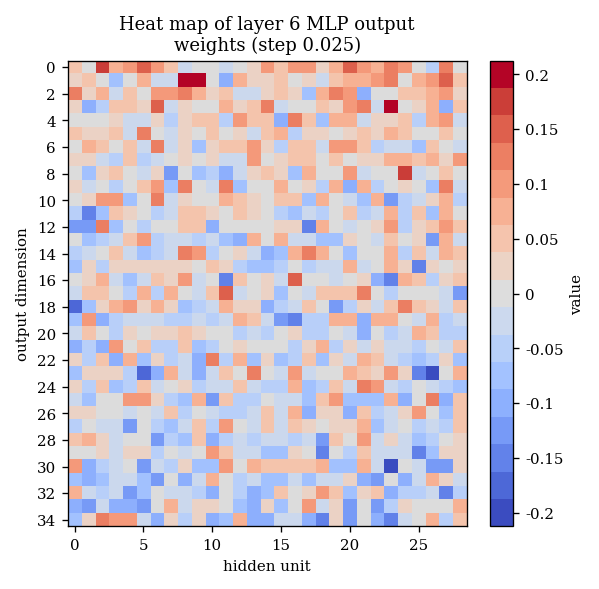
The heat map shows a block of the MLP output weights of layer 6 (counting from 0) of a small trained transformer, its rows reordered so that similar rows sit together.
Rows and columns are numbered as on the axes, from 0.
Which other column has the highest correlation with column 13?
20
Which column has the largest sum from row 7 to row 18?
27
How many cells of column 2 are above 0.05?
6
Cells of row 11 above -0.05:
19
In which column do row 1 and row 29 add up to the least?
18
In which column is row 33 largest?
17
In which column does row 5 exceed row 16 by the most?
23
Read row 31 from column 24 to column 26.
-0.1 -0.025 0.075
